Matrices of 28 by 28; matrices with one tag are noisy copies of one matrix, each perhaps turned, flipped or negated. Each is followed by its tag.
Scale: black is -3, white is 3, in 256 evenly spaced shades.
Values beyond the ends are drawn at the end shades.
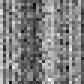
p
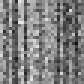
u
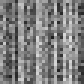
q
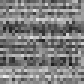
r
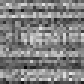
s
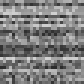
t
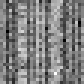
r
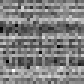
r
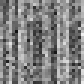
s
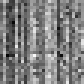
t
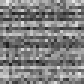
q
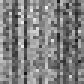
u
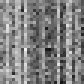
u
